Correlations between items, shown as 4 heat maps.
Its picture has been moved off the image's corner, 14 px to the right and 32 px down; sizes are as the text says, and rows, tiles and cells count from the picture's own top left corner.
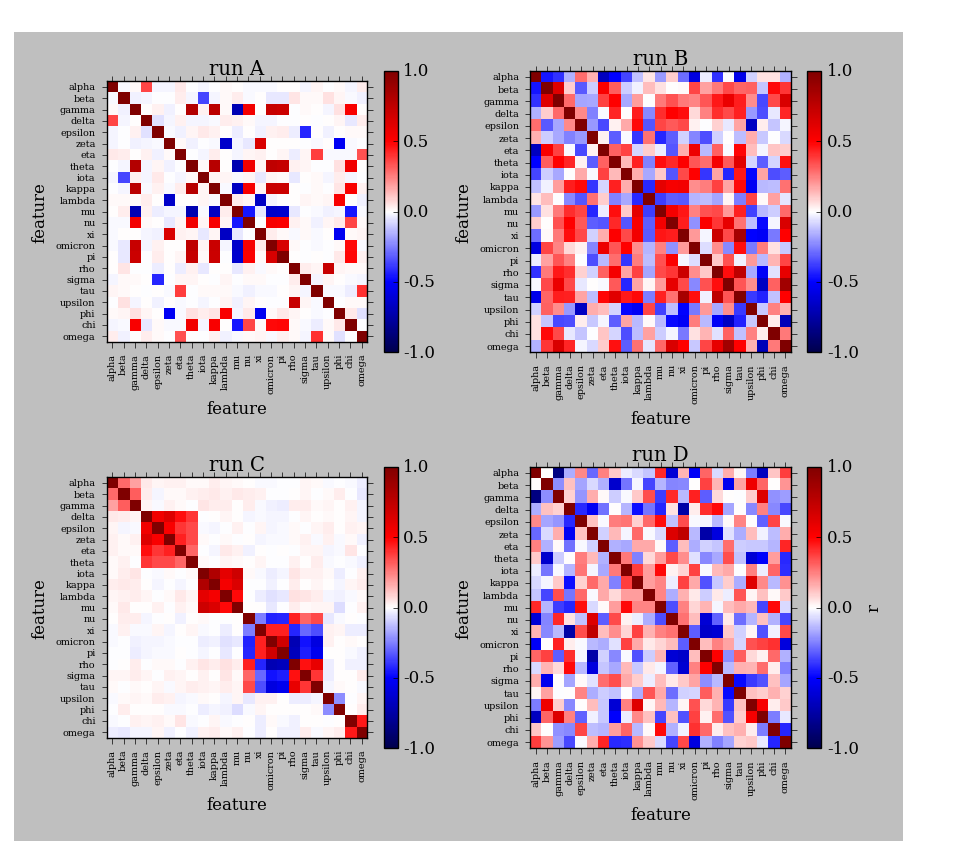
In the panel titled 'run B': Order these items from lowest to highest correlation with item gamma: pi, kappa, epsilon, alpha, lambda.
alpha, epsilon, lambda, kappa, pi
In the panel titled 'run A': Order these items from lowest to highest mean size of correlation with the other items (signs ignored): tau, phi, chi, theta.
tau, phi, chi, theta
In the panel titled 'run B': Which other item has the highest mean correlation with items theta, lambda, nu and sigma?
omega
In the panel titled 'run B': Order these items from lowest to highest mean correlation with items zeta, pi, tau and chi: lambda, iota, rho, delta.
iota, lambda, delta, rho
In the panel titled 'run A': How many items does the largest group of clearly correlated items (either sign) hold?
8
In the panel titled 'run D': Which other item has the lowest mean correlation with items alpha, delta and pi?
zeta
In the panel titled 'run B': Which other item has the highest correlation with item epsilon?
kappa
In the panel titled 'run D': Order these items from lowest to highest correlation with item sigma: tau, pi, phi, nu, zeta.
tau, phi, pi, zeta, nu
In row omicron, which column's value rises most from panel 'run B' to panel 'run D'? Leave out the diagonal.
upsilon
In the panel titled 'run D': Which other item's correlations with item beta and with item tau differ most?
lambda
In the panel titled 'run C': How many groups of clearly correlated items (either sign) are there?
6
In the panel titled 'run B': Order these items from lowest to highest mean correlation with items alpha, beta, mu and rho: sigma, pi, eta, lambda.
lambda, eta, pi, sigma
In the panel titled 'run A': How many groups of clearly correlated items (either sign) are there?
7
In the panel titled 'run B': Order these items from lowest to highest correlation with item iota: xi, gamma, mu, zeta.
gamma, zeta, mu, xi
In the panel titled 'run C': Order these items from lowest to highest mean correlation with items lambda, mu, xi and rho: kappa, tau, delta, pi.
pi, delta, tau, kappa
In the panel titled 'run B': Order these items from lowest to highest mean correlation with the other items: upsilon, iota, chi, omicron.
upsilon, iota, chi, omicron
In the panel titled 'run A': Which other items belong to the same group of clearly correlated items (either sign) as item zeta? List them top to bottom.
lambda, xi, phi
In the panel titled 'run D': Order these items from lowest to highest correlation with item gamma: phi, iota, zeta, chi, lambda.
chi, iota, zeta, lambda, phi
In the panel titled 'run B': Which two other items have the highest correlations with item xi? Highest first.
tau, rho
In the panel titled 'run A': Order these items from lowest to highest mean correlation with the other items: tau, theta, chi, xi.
xi, tau, chi, theta
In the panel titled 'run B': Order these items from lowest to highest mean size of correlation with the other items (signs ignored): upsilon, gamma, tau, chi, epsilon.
chi, epsilon, upsilon, gamma, tau
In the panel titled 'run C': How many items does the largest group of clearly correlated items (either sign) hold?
7
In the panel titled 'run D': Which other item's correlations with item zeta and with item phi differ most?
xi
